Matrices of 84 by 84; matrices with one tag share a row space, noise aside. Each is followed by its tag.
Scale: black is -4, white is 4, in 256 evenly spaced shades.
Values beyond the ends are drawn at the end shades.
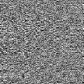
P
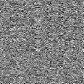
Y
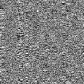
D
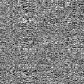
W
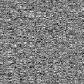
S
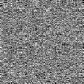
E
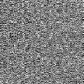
P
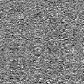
Y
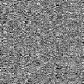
P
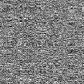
S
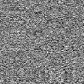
Y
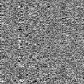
D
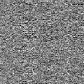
W
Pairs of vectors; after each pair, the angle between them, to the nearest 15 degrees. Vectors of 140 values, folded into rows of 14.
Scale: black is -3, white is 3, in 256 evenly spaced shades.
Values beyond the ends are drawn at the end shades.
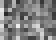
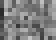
165 degrees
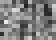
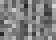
30 degrees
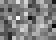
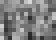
60 degrees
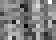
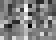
120 degrees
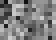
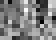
105 degrees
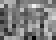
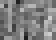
45 degrees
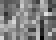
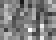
135 degrees
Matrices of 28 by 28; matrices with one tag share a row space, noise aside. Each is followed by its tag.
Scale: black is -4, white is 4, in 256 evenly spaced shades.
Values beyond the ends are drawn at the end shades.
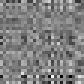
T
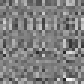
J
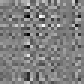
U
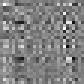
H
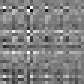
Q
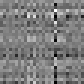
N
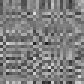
T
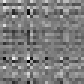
Q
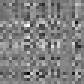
U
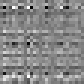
Q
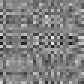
T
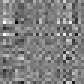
H
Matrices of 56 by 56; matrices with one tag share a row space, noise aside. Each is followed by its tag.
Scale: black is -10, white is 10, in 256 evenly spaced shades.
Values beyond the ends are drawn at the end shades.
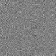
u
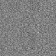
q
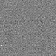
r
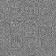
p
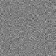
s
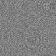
q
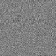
p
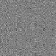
u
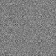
r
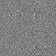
p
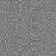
u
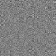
s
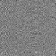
u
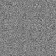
r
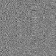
u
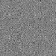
p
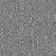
s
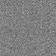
r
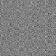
s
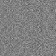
q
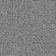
u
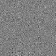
p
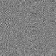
u
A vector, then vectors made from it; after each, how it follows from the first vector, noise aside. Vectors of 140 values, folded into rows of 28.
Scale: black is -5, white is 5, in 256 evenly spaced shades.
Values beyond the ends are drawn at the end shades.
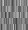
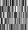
wrapped around, scaled up.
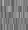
shrunk.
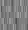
shrunk.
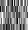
wrapped around, negated, scaled up.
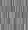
reversed, shrunk.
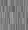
wrapped around, negated, shrunk.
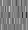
wrapped around, partly zeroed.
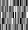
wrapped around, negated, scaled up.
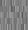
reversed, shrunk.
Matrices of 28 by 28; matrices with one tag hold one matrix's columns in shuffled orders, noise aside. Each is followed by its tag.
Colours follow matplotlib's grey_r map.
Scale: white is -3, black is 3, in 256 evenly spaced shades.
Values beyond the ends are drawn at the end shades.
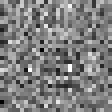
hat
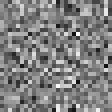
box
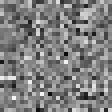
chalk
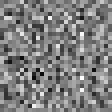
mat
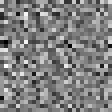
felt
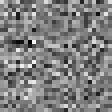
felt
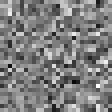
box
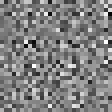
felt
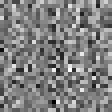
hat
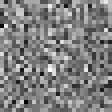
hat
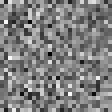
chalk
